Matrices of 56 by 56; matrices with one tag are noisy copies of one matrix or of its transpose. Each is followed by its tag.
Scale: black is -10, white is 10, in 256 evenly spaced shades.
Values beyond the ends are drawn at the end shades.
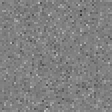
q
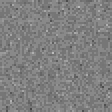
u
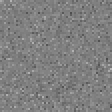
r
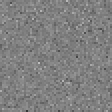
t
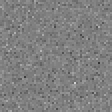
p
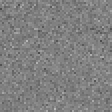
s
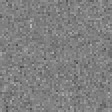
u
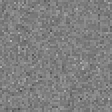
t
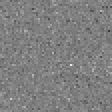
u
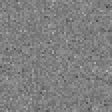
u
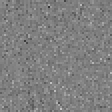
s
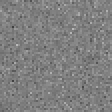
r
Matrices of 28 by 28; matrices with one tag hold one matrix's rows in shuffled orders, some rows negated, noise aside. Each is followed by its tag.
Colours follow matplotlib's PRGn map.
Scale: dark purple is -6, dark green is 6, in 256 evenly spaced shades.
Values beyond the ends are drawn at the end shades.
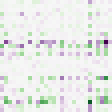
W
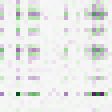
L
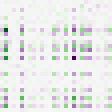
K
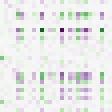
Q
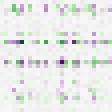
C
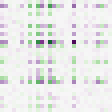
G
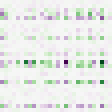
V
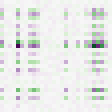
L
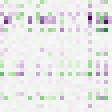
W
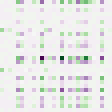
Q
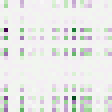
K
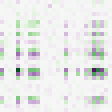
L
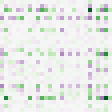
W
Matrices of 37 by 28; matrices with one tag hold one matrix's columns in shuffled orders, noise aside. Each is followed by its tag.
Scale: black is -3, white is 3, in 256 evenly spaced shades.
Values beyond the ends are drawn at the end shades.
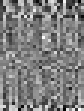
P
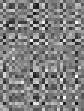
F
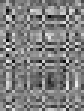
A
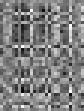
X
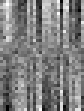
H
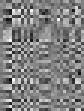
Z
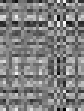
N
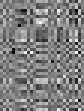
Z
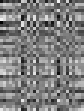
N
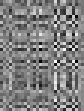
A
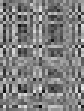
X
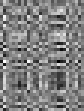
A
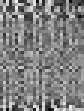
P
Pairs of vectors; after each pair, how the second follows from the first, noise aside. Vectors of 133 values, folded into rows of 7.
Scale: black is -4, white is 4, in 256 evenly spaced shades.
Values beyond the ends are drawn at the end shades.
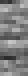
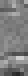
wrapped around, partly zeroed.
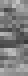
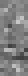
wrapped around, partly zeroed.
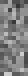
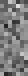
sign-scrambled.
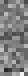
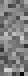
negated.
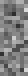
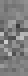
wrapped around, negated, partly zeroed.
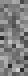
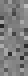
wrapped around, partly zeroed.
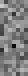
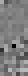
partly zeroed.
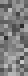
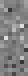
negated, partly zeroed.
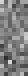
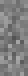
wrapped around, shrunk.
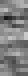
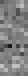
wrapped around, partly zeroed.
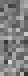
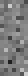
negated, partly zeroed.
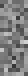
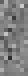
reversed, partly zeroed.
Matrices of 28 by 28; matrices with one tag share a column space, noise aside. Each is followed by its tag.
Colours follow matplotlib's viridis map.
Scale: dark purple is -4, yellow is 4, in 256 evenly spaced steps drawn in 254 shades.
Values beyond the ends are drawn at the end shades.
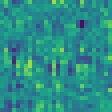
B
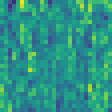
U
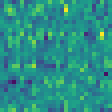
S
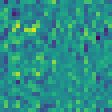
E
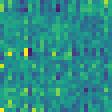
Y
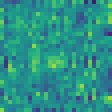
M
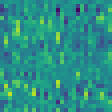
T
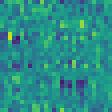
S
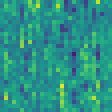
U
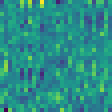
M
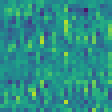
T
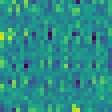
S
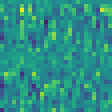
T
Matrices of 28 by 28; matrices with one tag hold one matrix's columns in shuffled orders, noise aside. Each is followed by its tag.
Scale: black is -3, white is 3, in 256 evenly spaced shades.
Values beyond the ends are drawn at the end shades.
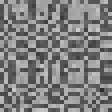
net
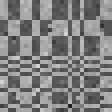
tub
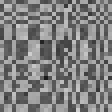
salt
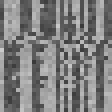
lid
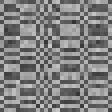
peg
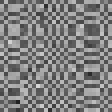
peg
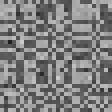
net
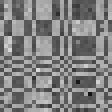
tub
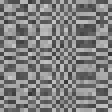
peg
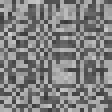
net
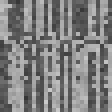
lid
